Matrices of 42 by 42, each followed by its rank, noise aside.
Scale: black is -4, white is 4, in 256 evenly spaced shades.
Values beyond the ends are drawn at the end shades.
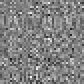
six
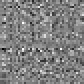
six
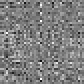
four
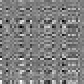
two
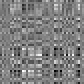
two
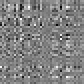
three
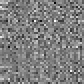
six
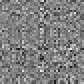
six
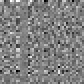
four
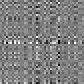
two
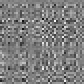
three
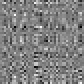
three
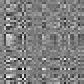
two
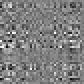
three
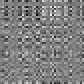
two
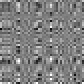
two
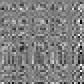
three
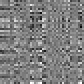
three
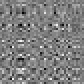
three
